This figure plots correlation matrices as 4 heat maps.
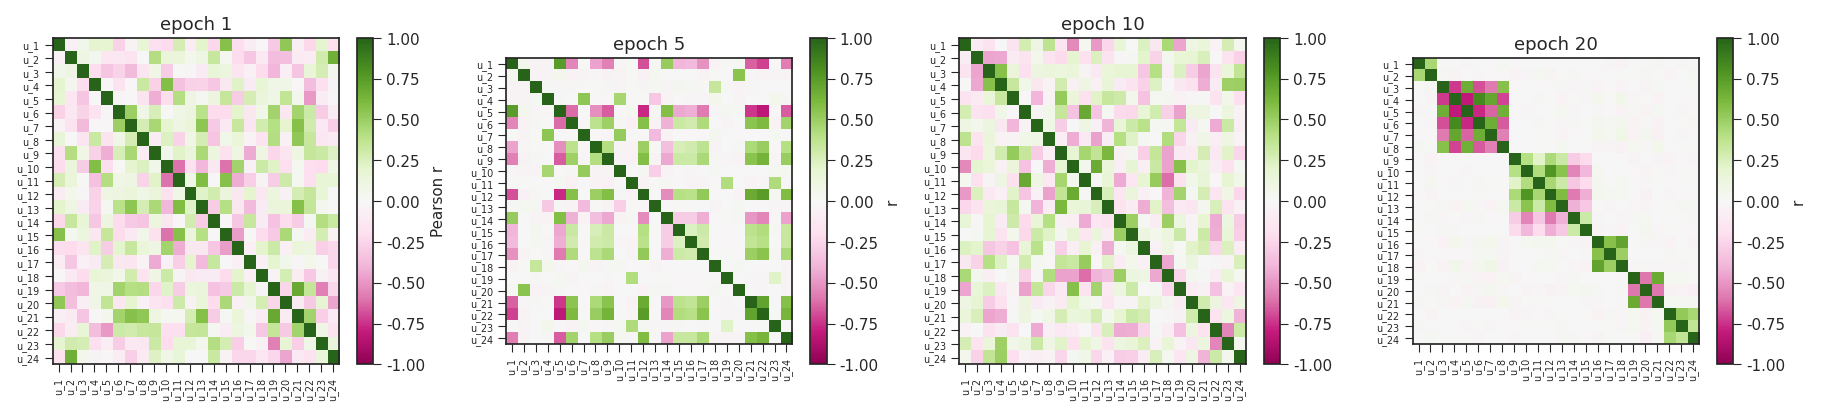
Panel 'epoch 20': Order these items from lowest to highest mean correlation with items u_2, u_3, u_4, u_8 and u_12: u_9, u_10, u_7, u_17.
u_7, u_17, u_9, u_10
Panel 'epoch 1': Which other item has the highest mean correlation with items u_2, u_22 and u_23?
u_9
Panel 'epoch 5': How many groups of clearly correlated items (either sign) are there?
5
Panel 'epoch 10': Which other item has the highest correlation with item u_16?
u_7
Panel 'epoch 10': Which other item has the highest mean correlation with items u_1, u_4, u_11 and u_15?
u_23
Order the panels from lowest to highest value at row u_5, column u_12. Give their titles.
epoch 5, epoch 20, epoch 1, epoch 10
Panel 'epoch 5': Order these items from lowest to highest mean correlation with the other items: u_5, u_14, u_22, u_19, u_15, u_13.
u_5, u_14, u_13, u_19, u_15, u_22
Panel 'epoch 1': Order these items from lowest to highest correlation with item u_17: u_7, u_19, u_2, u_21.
u_2, u_7, u_21, u_19
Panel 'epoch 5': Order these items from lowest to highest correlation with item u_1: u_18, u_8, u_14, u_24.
u_24, u_8, u_18, u_14
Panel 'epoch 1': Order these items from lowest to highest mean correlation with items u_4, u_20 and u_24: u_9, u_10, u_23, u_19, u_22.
u_22, u_19, u_9, u_23, u_10
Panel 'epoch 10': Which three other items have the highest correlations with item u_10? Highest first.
u_12, u_19, u_17
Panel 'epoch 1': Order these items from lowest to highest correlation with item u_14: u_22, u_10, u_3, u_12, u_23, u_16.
u_16, u_10, u_22, u_3, u_12, u_23
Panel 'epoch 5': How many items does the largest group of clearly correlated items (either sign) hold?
13
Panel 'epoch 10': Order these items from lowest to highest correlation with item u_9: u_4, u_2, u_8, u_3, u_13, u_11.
u_2, u_8, u_3, u_4, u_11, u_13
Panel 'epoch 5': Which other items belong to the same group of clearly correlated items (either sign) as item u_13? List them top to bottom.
u_4, u_7, u_10
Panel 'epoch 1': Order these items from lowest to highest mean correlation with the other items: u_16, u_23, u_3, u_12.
u_3, u_16, u_23, u_12
